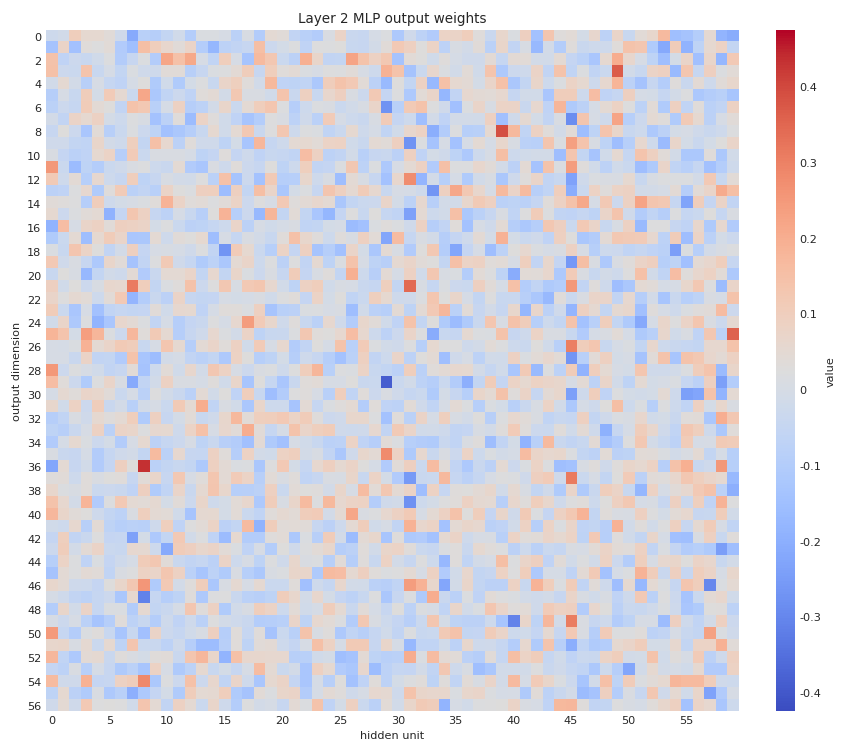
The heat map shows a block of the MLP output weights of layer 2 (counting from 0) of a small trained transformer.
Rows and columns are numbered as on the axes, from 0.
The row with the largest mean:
40
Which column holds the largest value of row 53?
18
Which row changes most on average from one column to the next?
46
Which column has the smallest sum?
29
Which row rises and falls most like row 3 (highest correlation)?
7
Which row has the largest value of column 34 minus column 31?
37
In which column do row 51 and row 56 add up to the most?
23
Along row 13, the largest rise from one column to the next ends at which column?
34
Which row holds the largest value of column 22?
2
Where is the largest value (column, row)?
8, 36
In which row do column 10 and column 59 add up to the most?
25
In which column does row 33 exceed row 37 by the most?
31
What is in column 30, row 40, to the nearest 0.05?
0.1
